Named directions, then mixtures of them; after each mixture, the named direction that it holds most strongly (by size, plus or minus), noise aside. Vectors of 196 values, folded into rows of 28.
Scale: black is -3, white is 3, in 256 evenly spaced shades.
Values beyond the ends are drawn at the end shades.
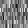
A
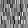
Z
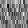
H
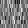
Z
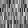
A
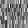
A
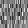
Z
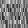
H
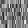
A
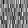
Z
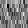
H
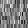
Z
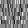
Z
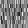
Z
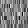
Z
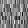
Z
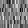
A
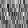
H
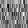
H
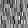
Z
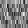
H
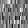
Z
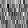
H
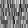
H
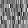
Z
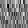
H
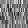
H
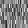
A
